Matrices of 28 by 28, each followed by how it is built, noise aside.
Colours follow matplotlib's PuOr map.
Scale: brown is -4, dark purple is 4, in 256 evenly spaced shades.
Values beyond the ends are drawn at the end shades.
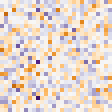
noise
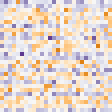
blocks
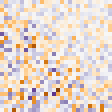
lower triangular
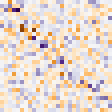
banded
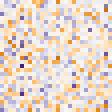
repeating rows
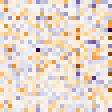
uneven columns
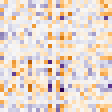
low rank
